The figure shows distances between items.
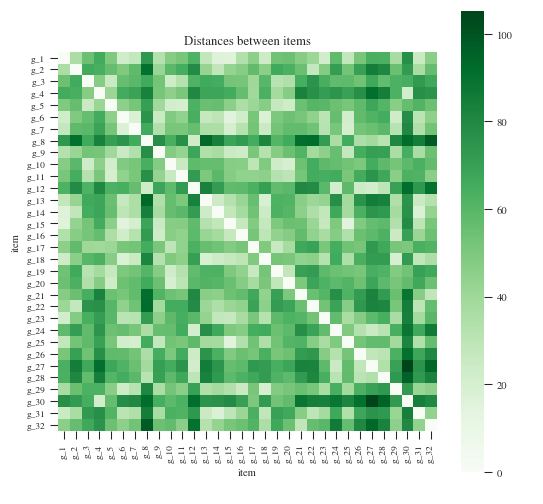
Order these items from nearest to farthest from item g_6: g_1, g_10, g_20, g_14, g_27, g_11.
g_1, g_14, g_11, g_10, g_20, g_27
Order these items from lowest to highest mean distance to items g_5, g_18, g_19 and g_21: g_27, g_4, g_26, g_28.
g_4, g_26, g_28, g_27
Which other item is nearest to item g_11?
g_5
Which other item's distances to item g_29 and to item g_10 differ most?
g_3
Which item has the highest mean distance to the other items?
g_30
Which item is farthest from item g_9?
g_8
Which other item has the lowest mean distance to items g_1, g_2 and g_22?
g_14
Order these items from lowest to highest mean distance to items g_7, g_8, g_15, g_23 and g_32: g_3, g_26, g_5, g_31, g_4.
g_31, g_26, g_5, g_3, g_4
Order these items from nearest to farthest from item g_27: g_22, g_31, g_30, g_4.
g_31, g_22, g_4, g_30
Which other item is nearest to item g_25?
g_15
